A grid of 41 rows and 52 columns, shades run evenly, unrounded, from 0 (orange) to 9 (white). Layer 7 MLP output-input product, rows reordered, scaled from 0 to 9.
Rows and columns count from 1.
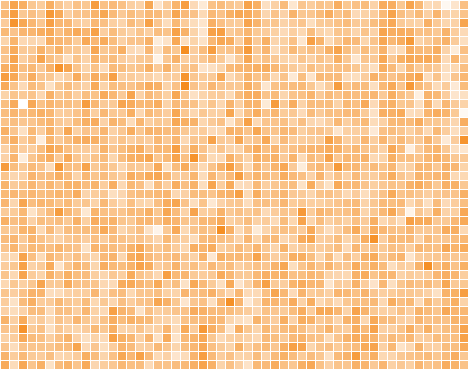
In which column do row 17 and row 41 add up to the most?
46
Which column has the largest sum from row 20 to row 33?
37
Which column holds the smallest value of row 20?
27
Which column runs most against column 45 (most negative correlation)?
32
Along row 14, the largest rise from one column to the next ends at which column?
29
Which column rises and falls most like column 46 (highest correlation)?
11
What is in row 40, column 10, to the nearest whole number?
3
